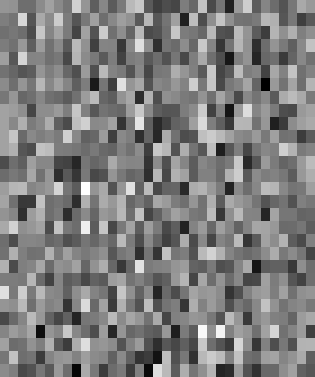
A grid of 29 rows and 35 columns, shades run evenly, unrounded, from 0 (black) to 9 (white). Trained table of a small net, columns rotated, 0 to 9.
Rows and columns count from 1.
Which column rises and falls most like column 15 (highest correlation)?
17
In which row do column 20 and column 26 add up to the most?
14
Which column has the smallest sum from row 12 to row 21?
9
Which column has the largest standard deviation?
16
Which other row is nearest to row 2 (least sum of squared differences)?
24
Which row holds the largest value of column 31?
26
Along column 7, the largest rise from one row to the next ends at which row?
15
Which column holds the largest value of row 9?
28
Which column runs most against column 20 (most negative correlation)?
23
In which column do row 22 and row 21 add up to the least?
29
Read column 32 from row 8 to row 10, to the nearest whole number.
6 3 2
